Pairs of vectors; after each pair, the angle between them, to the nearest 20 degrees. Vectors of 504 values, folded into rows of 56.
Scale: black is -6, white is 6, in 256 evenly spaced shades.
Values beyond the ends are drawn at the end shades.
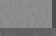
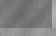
160 degrees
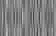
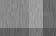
100 degrees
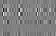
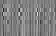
40 degrees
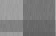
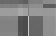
80 degrees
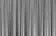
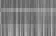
140 degrees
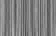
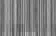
160 degrees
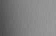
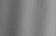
40 degrees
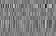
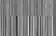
100 degrees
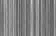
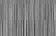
60 degrees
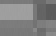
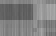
160 degrees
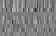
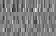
160 degrees
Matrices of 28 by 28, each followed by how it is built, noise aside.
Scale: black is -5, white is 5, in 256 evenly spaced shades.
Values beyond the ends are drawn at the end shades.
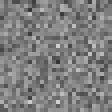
low rank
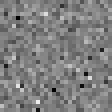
sparse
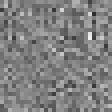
low rank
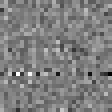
uneven rows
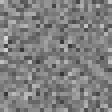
low rank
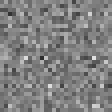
uneven rows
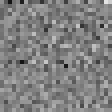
uneven rows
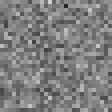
noise
